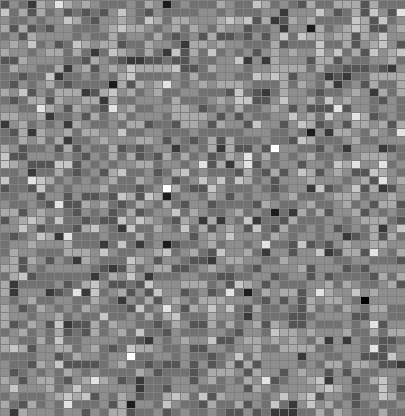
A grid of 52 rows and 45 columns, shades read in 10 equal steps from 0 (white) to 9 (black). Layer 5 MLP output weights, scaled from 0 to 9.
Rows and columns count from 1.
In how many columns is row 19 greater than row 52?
18
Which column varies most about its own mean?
19
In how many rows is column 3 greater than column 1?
25
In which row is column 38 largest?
11
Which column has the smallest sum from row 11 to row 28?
40
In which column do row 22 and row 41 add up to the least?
42
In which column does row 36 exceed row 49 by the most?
2
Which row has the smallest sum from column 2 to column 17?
44
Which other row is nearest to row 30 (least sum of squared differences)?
47
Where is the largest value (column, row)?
41, 38
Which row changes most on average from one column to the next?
37
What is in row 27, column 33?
7
